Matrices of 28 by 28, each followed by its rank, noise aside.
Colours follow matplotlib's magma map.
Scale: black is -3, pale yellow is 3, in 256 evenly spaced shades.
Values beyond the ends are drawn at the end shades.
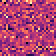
five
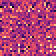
five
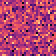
eight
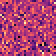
seven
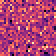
seven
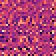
five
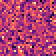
seven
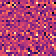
five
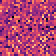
eight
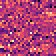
eight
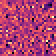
six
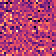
six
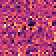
six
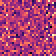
eight
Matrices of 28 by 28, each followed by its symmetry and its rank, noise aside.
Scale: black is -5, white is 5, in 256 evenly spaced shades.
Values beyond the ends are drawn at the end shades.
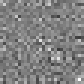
symmetric, rank three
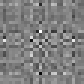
antisymmetric, rank two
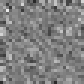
antisymmetric, rank four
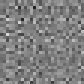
antisymmetric, rank four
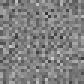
no symmetry, rank four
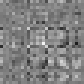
symmetric, rank two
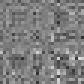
symmetric, rank three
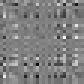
antisymmetric, rank two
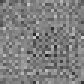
symmetric, rank four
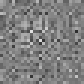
symmetric, rank four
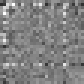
symmetric, rank two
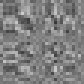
no symmetry, rank two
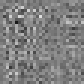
no symmetry, rank four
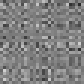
antisymmetric, rank two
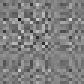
symmetric, rank two
